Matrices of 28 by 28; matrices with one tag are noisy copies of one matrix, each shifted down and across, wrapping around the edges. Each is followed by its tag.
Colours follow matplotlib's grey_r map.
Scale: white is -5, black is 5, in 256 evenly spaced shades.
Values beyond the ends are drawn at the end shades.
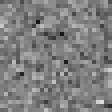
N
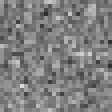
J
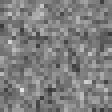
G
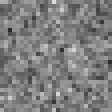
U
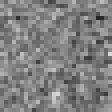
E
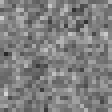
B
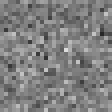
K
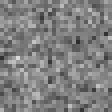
K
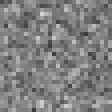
U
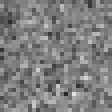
B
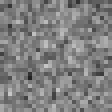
U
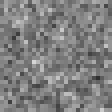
J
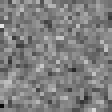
G
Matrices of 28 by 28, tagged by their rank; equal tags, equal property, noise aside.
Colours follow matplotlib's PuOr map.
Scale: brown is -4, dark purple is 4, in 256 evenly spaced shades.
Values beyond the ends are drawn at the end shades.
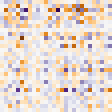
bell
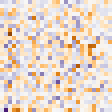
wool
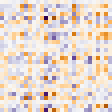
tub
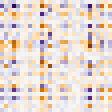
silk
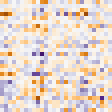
bell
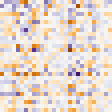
tub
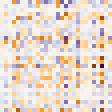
tub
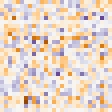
wool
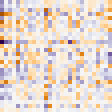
tub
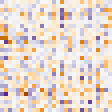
bell
